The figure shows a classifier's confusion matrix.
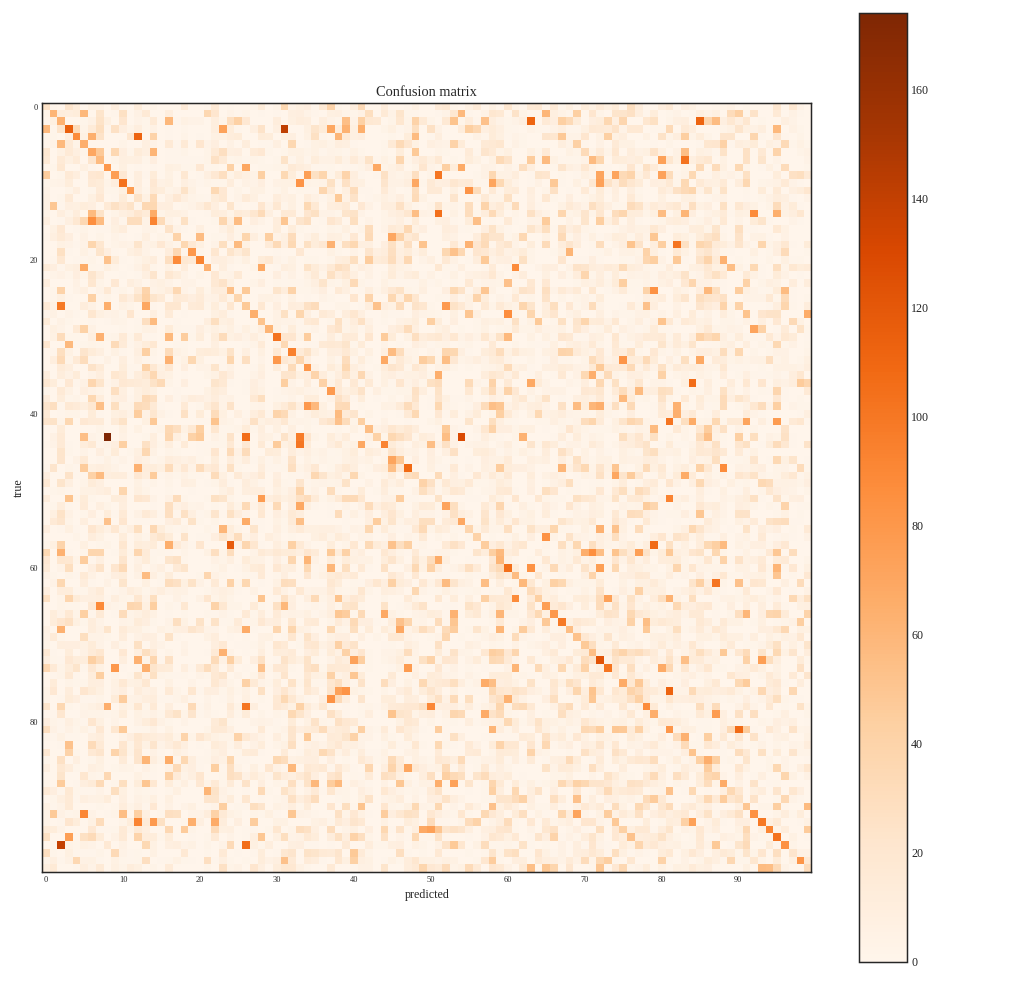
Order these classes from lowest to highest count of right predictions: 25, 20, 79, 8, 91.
25, 91, 79, 8, 20
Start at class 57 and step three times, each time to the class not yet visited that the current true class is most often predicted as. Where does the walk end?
87
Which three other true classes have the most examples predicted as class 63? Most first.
2, 60, 36
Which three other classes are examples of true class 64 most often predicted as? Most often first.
61, 73, 81
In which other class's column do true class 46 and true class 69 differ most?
45
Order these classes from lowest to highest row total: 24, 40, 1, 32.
40, 1, 32, 24
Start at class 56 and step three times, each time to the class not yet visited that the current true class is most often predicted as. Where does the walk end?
83
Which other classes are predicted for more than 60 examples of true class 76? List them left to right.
38, 39, 81
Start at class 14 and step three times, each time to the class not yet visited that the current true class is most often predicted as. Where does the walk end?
90
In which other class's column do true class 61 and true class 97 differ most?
13
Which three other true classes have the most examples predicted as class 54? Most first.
43, 8, 1
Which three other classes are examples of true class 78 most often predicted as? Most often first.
26, 50, 8
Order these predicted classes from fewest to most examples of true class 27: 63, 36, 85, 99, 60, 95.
85, 36, 95, 63, 99, 60
